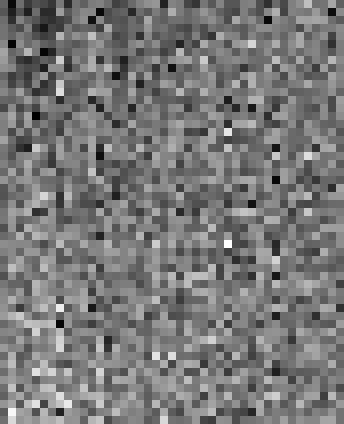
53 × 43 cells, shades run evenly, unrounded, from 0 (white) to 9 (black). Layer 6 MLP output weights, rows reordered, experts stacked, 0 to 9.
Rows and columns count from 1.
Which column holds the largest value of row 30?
13
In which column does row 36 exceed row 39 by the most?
8
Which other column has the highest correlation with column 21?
25
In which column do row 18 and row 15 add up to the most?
5
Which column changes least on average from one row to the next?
10
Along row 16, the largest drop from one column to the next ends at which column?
30
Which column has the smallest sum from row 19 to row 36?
22
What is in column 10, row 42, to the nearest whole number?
4
